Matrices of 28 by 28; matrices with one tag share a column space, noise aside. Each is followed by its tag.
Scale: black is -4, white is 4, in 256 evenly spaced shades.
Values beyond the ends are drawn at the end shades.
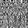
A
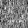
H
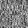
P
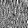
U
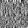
U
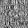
P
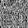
A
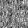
P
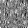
U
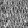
H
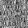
P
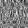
U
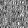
P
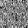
A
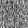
P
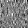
U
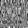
U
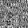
A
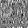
U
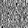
A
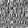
U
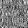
P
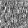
H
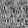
H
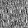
H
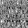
H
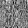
P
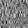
U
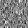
U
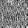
A
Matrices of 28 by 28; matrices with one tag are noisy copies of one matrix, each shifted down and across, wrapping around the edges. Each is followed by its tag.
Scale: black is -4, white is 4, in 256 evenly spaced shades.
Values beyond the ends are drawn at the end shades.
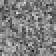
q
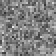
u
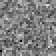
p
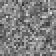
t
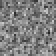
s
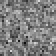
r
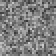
s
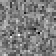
u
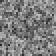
r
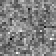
q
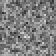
s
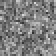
q
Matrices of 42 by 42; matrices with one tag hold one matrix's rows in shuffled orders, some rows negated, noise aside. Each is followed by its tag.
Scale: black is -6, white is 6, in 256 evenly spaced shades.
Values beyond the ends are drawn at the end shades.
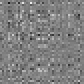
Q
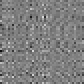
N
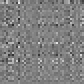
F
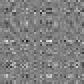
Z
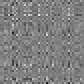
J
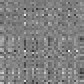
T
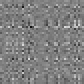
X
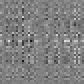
X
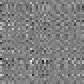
N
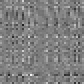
X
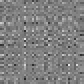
T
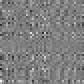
N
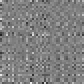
N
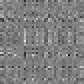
T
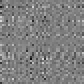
N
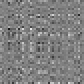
Q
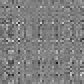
F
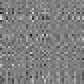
N
